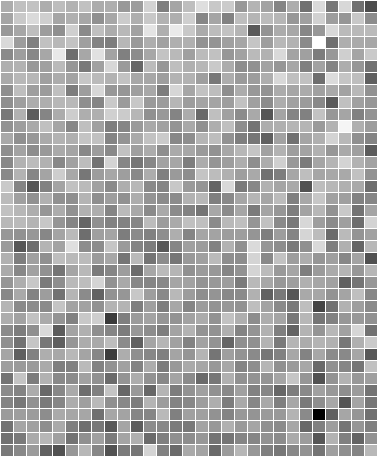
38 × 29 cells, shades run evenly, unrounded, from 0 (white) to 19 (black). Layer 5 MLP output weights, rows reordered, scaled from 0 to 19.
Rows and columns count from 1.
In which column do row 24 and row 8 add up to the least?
8
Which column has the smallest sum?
27
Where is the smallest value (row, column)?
4, 25
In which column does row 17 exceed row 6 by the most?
17
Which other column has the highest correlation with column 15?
12
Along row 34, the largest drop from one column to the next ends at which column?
28
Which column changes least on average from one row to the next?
19
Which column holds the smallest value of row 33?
9
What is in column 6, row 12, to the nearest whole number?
6
